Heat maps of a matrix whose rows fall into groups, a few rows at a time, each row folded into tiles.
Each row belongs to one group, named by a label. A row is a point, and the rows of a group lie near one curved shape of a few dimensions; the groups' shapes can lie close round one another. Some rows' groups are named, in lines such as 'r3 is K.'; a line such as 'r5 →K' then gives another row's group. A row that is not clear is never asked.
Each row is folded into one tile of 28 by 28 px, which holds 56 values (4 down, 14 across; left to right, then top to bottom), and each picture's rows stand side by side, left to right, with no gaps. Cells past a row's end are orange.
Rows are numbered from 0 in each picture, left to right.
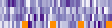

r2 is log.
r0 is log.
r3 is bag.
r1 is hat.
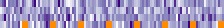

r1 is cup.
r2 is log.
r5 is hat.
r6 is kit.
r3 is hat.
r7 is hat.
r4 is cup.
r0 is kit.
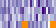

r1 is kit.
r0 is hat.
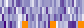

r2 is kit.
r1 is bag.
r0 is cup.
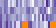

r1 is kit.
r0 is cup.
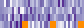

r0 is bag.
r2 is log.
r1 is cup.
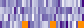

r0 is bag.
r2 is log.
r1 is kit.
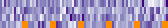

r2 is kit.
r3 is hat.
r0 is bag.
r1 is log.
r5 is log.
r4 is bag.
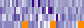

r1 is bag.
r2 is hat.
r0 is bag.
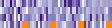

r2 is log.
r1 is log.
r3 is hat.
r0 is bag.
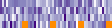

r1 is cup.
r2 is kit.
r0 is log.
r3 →kit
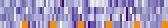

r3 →log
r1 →cup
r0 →bag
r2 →cup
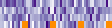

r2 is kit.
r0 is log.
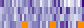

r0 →bag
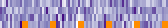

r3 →kit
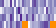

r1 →kit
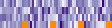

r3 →kit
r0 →bag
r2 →cup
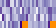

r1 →hat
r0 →hat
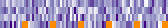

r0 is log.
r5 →cup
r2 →bag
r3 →cup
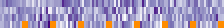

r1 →bag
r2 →log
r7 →cup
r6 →kit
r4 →log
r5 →kit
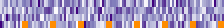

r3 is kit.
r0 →hat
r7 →kit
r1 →bag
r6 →log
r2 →kit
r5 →cup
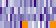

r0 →kit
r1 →log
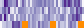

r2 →log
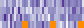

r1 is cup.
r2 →log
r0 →bag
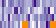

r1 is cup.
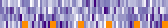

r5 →bag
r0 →cup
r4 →cup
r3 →bag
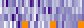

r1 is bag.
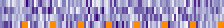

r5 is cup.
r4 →cup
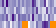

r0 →log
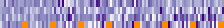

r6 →hat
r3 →log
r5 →hat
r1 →hat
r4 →hat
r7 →hat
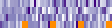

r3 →bag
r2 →hat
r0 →hat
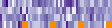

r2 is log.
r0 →cup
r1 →log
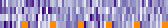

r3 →hat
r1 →bag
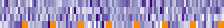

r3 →log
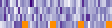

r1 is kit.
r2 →log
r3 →bag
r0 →kit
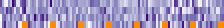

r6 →hat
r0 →cup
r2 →hat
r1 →hat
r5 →hat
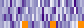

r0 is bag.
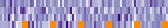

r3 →kit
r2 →log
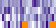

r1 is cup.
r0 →hat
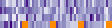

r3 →hat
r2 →kit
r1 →bag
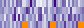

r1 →log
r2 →bag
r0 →bag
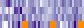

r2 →cup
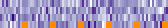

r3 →cup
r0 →log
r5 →bag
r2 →log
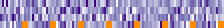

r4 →bag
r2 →hat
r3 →bag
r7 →kit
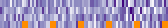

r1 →log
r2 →hat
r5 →hat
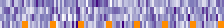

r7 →cup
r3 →log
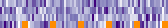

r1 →kit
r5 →hat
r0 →cup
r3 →bag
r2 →cup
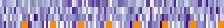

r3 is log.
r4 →cup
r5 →hat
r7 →bag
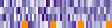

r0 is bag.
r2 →kit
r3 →cup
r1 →kit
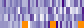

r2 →hat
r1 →hat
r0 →bag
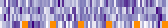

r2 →log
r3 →cup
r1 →cup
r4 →log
